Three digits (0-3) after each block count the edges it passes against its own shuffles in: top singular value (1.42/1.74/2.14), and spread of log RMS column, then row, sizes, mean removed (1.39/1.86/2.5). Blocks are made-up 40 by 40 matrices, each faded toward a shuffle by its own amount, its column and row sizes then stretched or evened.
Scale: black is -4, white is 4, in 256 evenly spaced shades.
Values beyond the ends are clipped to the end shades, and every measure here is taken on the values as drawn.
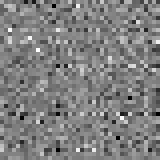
2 0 2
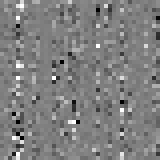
0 3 0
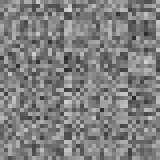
3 2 0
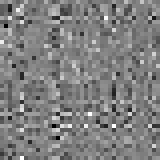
3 2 1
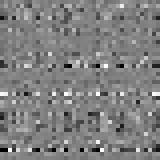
3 1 3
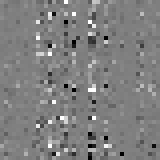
0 3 1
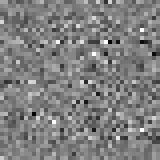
1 0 2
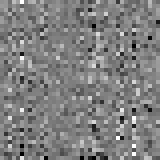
2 3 0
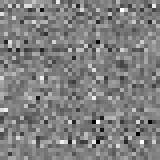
1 0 2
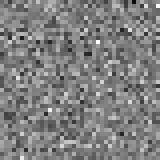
1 0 1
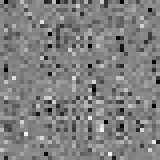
2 1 0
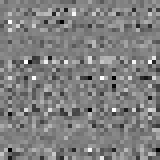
0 1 3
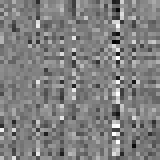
3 3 0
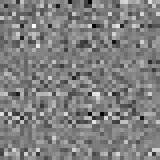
2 0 3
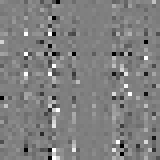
2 3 1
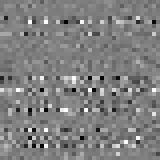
2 1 3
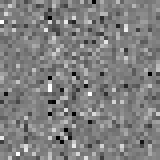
0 1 0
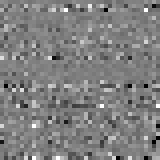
0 1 3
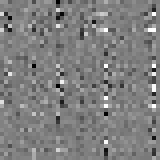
2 2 1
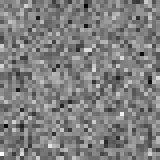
1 0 0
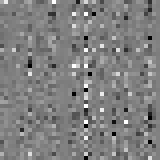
1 3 1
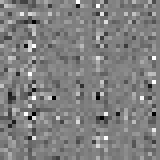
1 3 2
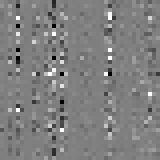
1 3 1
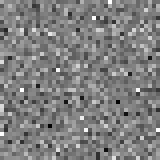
0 0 0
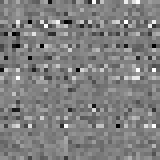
1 1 3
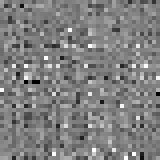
2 0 2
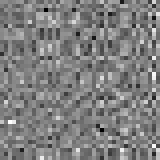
3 2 0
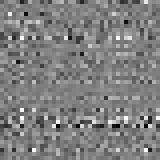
2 0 3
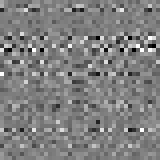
3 0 3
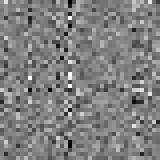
2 2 0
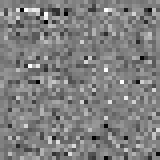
1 1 2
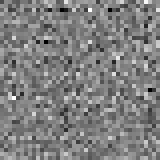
1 1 1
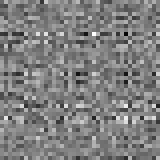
3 1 3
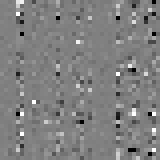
1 3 1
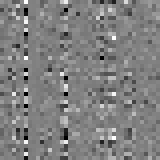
3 3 1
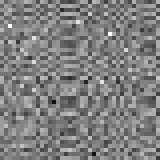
3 1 1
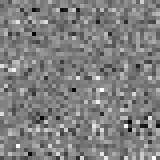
0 0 2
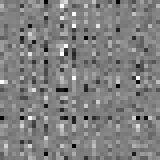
1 3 1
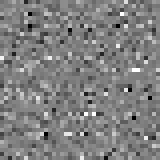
1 0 1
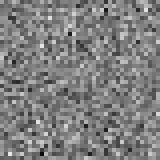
0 0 1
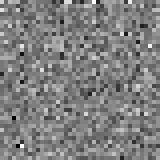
1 0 1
